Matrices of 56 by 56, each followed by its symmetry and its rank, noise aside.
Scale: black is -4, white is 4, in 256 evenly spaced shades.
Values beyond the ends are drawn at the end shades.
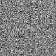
no symmetry, rank twelve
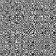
symmetric, rank eight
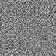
antisymmetric, rank twelve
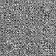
antisymmetric, rank twelve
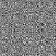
antisymmetric, rank eight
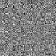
antisymmetric, rank eight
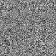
no symmetry, rank twelve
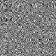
no symmetry, rank eight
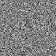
no symmetry, rank twelve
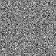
antisymmetric, rank twelve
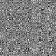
no symmetry, rank twelve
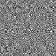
no symmetry, rank eight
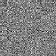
no symmetry, rank eight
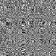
no symmetry, rank eight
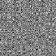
antisymmetric, rank eight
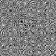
symmetric, rank eight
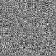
antisymmetric, rank twelve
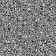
antisymmetric, rank twelve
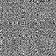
antisymmetric, rank eight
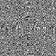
antisymmetric, rank eight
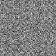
antisymmetric, rank twelve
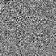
antisymmetric, rank twelve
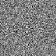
no symmetry, rank twelve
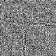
antisymmetric, rank eight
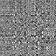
no symmetry, rank eight
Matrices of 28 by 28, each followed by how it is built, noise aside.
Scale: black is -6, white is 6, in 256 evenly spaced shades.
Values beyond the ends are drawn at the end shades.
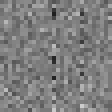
uneven columns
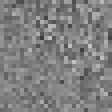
upper triangular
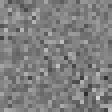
block diagonal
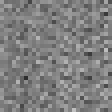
repeating rows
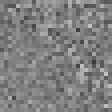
upper triangular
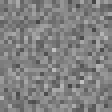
repeating rows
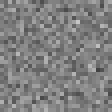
noise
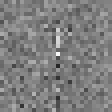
uneven columns
